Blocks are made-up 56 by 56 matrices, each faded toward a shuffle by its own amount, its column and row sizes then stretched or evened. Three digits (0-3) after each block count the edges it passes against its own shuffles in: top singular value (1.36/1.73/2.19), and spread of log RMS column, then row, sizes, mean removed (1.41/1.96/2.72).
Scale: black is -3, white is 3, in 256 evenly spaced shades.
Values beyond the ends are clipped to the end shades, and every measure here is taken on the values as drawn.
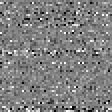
0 0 3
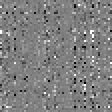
1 3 1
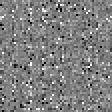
1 2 0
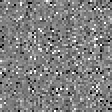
1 1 1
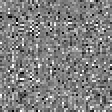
1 2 1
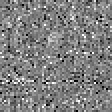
1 1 1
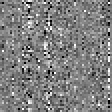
2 3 0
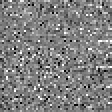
1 0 2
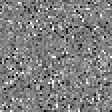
0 0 1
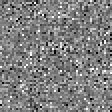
1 0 0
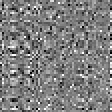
3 2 1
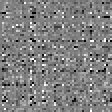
0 3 3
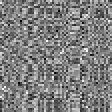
3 1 0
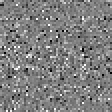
0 1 2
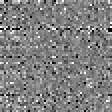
2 1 2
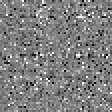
1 1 1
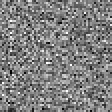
2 1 0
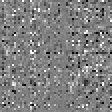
1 3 2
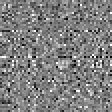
2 1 2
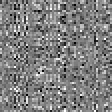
3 3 0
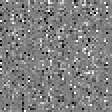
0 2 0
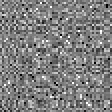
3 0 0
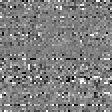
1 1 3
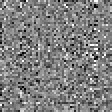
1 2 1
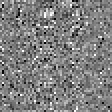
2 2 0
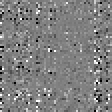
0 3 2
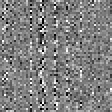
2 3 0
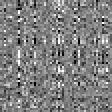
3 3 1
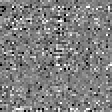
0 1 2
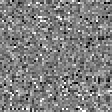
1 0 2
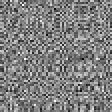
3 0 0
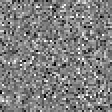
1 1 1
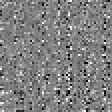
2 3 1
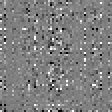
0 3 2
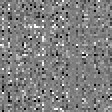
0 3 1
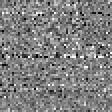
1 0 3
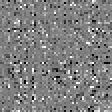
2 2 2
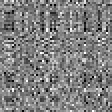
3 2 2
